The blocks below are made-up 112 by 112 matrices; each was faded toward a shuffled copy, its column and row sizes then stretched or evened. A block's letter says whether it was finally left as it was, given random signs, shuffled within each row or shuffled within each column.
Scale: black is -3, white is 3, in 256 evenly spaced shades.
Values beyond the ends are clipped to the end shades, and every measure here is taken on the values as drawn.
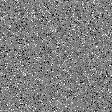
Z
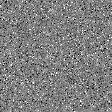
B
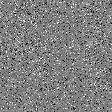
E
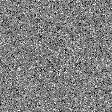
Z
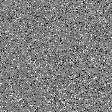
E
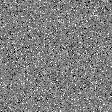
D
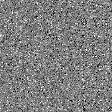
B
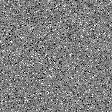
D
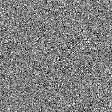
E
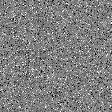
Z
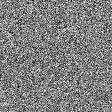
Z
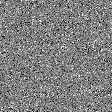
D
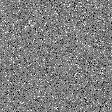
Z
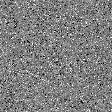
Z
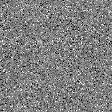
E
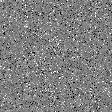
Z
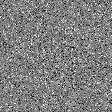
Z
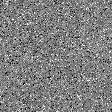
D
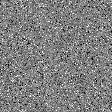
D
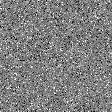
D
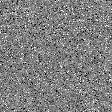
D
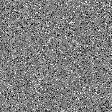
B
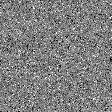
Z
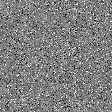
Z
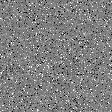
D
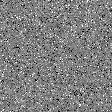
D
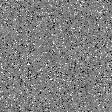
Z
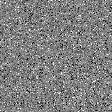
E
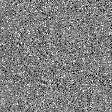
B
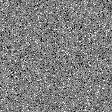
Z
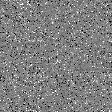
E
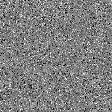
E
